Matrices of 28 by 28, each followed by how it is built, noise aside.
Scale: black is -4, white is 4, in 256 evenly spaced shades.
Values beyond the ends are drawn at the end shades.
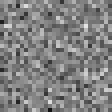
repeating rows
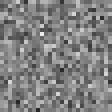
noise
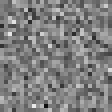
noise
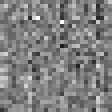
low rank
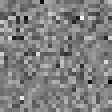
uneven rows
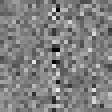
uneven columns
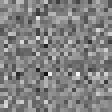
low rank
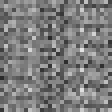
repeating rows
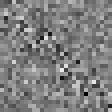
banded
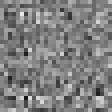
low rank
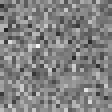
noise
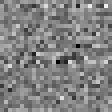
uneven rows
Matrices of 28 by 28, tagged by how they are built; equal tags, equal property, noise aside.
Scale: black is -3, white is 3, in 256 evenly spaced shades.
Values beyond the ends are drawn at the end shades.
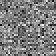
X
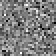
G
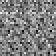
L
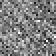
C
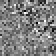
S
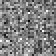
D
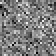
C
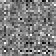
X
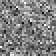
C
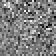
S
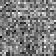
D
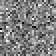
G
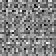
L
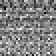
L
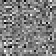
X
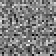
L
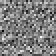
L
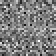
L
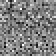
L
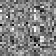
X
